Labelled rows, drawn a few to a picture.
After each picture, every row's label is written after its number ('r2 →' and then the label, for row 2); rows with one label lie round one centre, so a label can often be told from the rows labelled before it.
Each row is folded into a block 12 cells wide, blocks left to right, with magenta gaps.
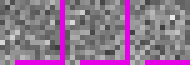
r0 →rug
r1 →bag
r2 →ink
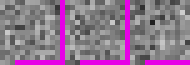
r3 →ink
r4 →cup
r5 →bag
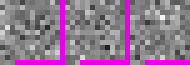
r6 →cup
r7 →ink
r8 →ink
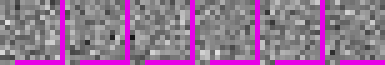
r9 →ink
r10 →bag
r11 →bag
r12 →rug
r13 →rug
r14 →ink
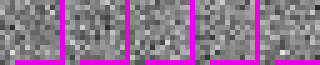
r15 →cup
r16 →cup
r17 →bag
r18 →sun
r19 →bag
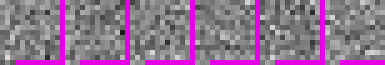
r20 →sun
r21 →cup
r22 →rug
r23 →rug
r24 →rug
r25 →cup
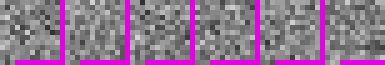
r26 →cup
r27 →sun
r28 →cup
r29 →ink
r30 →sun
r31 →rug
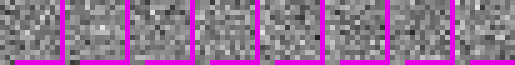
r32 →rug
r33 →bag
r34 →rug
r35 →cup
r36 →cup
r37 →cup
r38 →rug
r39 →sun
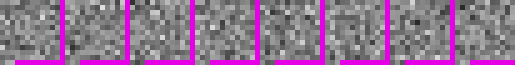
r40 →ink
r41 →sun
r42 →bag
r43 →cup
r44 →bag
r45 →cup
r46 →rug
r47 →rug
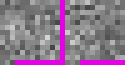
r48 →rug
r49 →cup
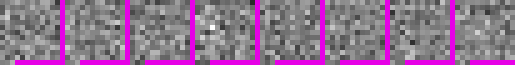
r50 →cup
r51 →ink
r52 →bag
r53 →cup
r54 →cup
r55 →sun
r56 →bag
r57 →rug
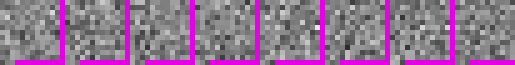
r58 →cup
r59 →ink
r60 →sun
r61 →sun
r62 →rug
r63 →bag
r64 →rug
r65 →cup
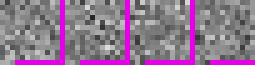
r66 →rug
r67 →sun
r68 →sun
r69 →sun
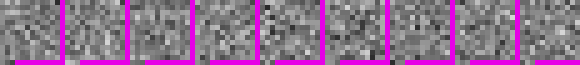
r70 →cup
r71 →rug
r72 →cup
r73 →cup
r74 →cup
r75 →sun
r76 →cup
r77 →bag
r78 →ink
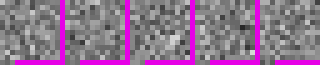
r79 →cup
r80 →sun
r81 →rug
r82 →cup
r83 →cup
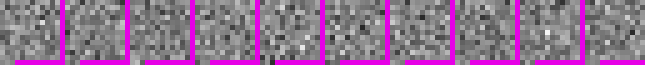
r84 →sun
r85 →bag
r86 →rug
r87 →sun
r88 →sun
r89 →sun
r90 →bag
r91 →sun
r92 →rug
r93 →ink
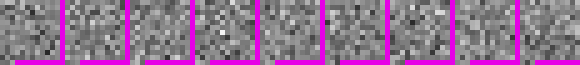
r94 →sun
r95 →ink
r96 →rug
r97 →cup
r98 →sun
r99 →sun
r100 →bag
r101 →cup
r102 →sun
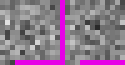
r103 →cup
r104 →cup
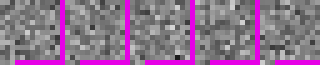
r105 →cup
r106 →cup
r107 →ink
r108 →cup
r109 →rug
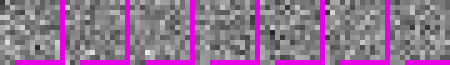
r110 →cup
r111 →bag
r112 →sun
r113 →rug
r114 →sun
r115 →bag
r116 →ink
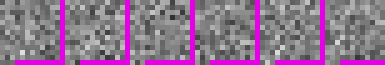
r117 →bag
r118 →sun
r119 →rug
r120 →cup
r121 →sun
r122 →sun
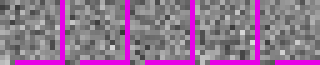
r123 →rug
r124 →ink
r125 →ink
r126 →sun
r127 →bag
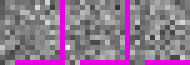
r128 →ink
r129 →ink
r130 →ink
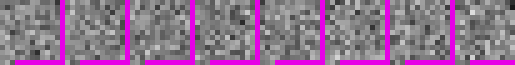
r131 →cup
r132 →cup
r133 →sun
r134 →bag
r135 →ink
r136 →rug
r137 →sun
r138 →ink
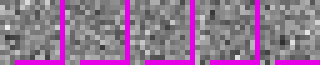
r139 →sun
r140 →rug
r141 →sun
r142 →cup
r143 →bag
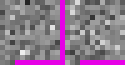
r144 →bag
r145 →bag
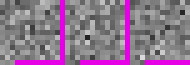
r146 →ink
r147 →sun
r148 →rug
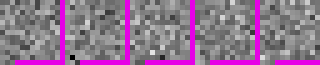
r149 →bag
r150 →cup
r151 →bag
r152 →ink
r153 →bag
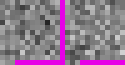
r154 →rug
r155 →bag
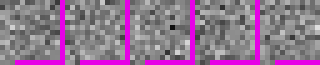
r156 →cup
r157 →sun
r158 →cup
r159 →bag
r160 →sun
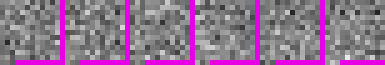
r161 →sun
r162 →rug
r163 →ink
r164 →cup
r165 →rug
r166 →rug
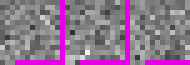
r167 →ink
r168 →rug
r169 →cup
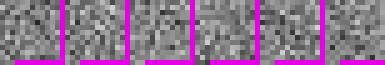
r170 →bag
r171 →bag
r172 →rug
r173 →sun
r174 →rug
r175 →sun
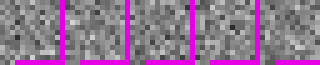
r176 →ink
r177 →rug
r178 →bag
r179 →sun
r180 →bag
